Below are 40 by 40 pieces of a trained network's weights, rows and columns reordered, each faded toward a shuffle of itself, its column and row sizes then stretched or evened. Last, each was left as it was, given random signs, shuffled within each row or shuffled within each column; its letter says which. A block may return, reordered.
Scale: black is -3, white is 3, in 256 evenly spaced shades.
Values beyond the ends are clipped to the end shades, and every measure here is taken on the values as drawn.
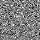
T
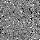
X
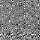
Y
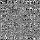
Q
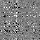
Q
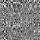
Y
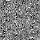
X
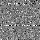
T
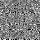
T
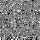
T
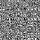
Y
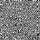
Y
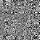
Y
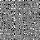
Q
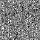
X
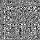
Y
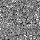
T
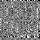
Y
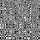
Y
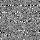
T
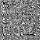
Q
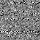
T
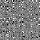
Y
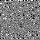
T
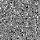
X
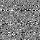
T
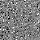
X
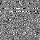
T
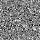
T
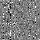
X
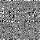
Q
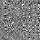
Y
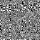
Q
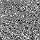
T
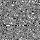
T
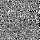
Q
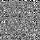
Q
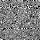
T
